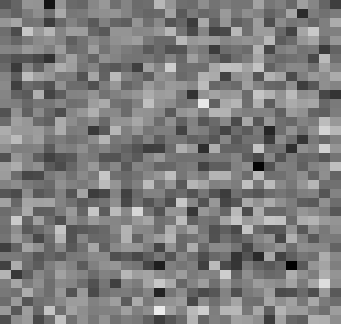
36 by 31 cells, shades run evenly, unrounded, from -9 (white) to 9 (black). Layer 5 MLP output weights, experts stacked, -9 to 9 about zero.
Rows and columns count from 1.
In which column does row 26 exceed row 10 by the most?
19
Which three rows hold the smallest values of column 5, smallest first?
35, 4, 23
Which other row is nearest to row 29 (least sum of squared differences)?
18
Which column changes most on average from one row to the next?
25
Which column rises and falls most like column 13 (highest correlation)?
11
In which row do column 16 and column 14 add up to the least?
8
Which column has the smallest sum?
30
